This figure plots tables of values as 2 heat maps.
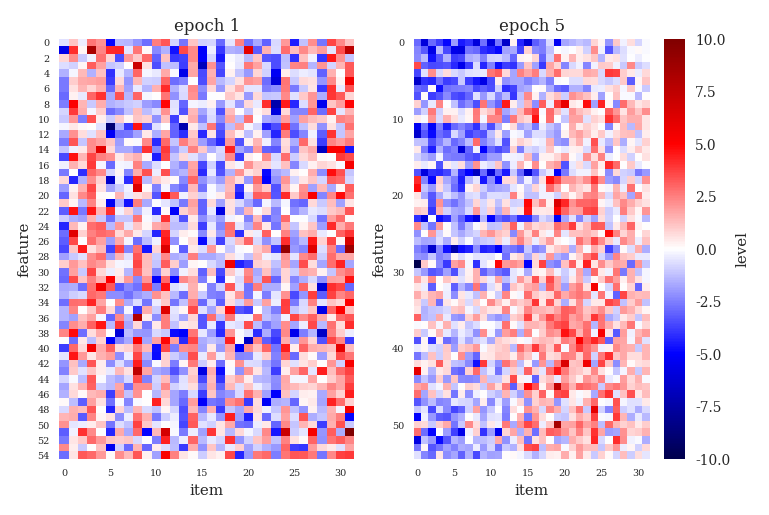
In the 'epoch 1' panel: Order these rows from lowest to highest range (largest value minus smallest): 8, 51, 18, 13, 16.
13, 16, 18, 8, 51
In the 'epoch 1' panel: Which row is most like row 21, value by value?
53
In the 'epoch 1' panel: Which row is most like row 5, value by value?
46
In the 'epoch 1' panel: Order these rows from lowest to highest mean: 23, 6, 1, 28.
23, 6, 28, 1
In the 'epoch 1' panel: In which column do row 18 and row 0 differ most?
8
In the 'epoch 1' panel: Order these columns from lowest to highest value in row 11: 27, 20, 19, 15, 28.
28, 15, 20, 27, 19
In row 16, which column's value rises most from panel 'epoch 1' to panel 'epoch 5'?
26
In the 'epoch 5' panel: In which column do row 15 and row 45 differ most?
19
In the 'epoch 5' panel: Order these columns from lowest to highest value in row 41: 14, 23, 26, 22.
22, 14, 23, 26
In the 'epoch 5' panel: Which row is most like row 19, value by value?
43
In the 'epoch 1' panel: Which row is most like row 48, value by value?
16
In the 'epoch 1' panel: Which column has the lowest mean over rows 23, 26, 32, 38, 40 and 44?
17
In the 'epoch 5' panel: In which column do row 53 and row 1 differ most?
16
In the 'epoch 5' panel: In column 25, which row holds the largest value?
38
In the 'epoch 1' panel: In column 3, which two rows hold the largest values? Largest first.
1, 40
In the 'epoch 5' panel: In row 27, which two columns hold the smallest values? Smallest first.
5, 2
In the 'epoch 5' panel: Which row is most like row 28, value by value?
47
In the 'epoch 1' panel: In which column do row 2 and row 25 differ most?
22
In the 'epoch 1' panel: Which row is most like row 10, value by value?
30
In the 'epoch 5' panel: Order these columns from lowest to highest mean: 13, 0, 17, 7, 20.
7, 0, 13, 17, 20
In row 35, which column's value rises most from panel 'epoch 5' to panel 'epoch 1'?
11
